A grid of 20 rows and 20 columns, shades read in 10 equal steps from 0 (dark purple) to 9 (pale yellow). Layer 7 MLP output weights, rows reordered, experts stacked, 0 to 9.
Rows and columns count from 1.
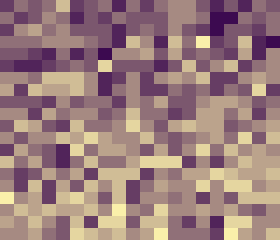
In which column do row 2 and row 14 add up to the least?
16
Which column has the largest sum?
18
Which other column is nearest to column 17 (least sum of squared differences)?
8
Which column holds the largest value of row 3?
3
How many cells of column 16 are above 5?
5
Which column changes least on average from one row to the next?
20
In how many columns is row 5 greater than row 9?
5
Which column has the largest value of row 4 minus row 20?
15
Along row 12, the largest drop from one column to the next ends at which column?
19
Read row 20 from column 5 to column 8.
3 8 7 6
